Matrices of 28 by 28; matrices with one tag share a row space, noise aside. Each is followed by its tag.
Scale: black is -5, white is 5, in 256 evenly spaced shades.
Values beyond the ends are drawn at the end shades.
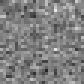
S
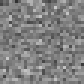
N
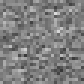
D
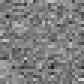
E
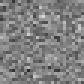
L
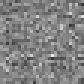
E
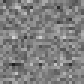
D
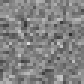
N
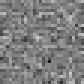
E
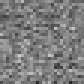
N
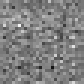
N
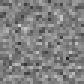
N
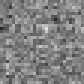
S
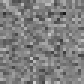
L
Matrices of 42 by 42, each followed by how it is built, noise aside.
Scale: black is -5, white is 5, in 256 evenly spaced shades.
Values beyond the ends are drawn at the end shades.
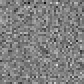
low rank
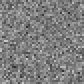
noise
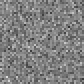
noise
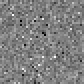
sparse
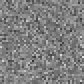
noise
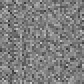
repeating rows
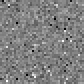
sparse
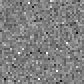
sparse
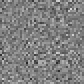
low rank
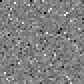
sparse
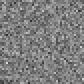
noise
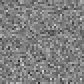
repeating columns
